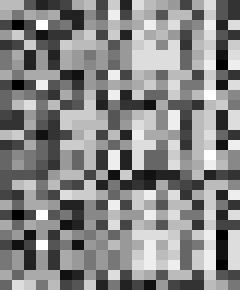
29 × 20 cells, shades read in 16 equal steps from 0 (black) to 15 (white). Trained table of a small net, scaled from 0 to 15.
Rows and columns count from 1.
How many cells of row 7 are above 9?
8
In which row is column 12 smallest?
18
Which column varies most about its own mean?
20
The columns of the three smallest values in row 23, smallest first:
6, 7, 17
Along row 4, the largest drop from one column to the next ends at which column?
11
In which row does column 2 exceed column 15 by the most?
29
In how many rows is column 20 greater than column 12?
13
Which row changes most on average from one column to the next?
25
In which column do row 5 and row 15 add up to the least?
19
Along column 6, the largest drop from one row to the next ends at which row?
21
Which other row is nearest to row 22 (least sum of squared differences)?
3
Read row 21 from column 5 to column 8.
9 2 2 8
